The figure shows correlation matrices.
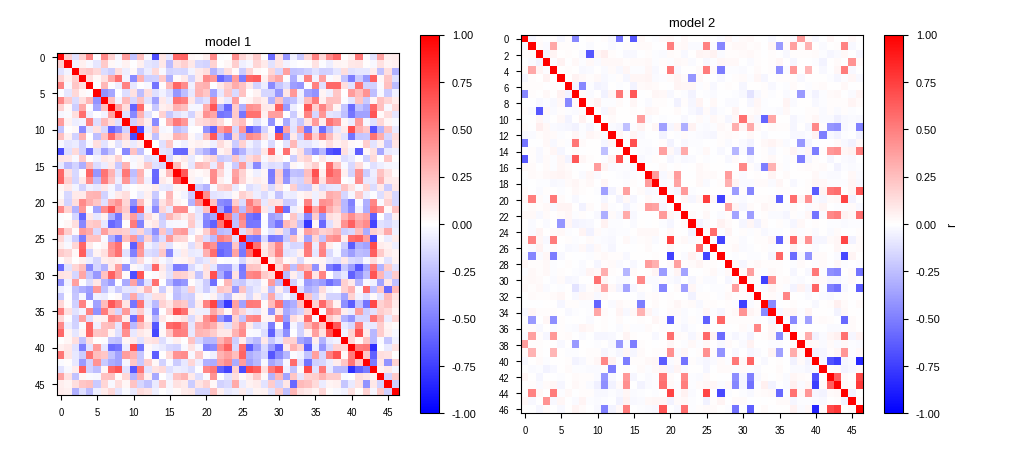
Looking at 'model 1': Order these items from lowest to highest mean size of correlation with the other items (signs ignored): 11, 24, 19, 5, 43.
19, 5, 24, 11, 43
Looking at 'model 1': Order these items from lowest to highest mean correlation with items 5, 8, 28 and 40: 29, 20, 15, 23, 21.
15, 21, 29, 20, 23
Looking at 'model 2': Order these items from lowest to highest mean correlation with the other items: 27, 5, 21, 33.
27, 33, 5, 21
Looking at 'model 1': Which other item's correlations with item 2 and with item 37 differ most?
31
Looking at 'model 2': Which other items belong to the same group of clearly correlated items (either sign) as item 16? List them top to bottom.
10, 30, 33, 34
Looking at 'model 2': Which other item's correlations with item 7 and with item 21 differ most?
15
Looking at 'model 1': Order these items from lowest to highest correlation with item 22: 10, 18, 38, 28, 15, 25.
28, 38, 18, 15, 10, 25
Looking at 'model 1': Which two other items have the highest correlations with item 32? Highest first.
42, 5
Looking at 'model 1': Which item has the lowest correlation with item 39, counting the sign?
34
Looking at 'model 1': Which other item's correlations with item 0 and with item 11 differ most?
41
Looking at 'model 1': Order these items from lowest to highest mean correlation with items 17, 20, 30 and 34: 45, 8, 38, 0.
45, 38, 0, 8
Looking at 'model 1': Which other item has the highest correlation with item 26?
43
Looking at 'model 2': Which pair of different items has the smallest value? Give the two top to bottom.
40, 46
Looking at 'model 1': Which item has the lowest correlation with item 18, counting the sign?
20
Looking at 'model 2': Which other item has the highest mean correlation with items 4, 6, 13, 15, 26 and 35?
7
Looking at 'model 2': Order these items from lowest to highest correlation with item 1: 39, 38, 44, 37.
38, 39, 37, 44
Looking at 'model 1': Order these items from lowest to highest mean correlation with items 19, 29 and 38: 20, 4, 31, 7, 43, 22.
22, 31, 7, 43, 4, 20
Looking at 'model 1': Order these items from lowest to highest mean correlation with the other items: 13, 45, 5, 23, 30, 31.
13, 31, 23, 5, 45, 30
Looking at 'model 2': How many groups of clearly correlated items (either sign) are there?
12
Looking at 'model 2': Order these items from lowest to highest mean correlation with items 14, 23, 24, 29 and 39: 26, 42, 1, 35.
35, 42, 1, 26
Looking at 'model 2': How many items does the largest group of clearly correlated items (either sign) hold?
10
